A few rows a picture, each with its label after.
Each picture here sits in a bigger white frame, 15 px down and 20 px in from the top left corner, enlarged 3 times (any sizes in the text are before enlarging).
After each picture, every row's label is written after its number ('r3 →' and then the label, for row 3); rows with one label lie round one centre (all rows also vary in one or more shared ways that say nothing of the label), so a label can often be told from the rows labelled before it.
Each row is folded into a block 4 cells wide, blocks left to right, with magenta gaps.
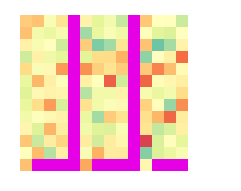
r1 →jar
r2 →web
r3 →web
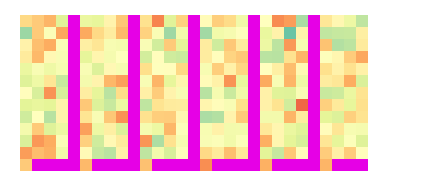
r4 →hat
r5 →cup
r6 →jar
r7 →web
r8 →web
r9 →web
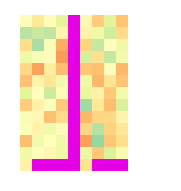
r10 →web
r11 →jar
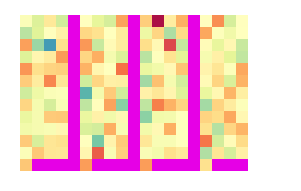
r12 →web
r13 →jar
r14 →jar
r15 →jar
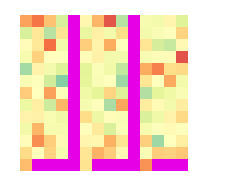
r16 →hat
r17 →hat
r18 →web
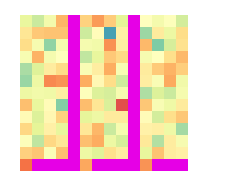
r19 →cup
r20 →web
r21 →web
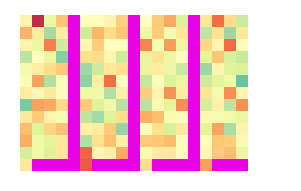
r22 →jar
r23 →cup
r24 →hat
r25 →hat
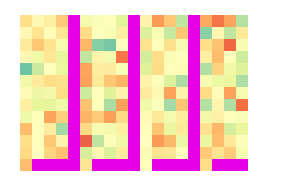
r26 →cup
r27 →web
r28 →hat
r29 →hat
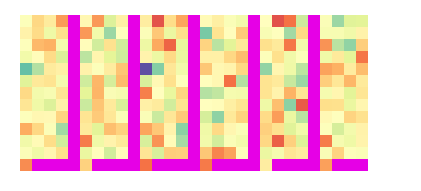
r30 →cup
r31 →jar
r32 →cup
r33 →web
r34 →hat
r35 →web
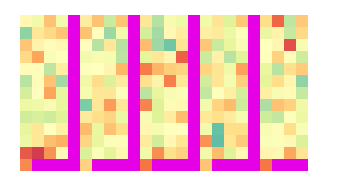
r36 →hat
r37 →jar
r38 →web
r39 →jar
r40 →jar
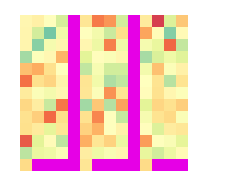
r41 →web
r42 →hat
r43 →jar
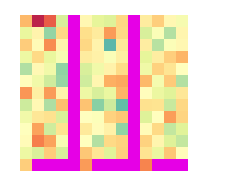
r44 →hat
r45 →cup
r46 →web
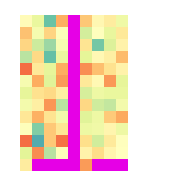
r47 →jar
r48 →web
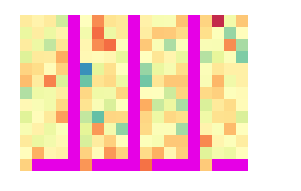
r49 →web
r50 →cup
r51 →cup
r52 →jar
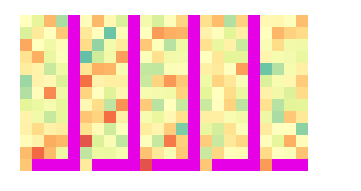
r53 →hat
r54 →web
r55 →cup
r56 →jar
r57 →cup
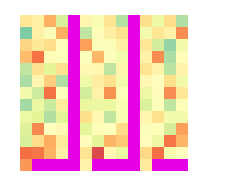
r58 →hat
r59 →hat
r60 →hat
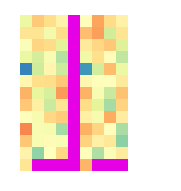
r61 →cup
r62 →cup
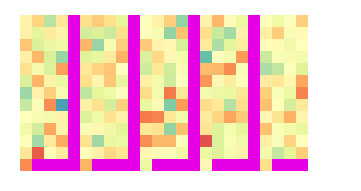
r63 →jar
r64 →web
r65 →hat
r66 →web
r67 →cup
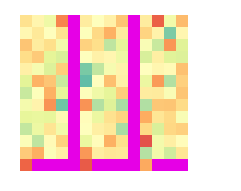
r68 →jar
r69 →cup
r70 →jar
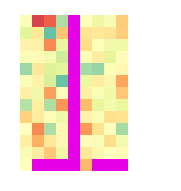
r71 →hat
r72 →cup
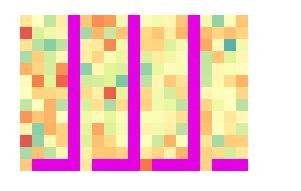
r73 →jar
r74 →hat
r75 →cup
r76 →cup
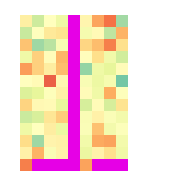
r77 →web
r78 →hat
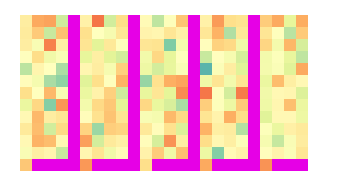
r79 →hat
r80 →jar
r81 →cup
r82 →cup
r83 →jar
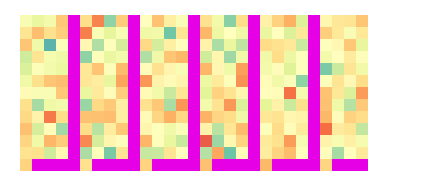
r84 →cup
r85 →jar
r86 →web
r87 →jar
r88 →hat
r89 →cup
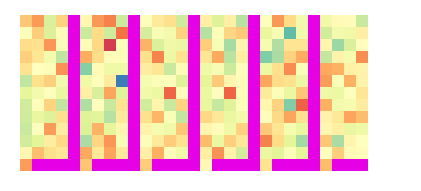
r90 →jar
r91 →hat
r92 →hat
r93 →hat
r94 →web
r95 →web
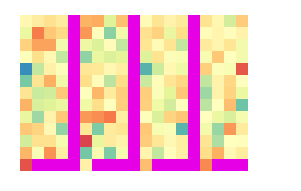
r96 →cup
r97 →jar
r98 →cup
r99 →jar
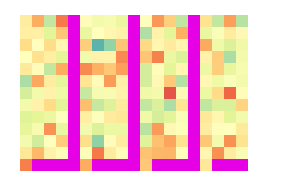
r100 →jar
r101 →web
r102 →hat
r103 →hat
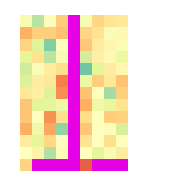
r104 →cup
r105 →cup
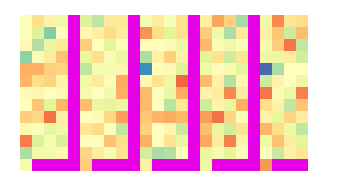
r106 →web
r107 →cup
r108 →cup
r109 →hat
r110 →cup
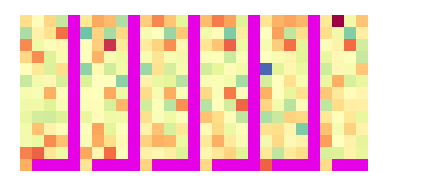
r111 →hat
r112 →hat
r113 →hat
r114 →hat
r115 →cup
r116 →jar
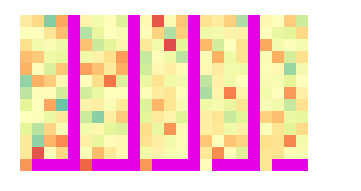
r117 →jar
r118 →web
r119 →jar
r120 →hat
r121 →hat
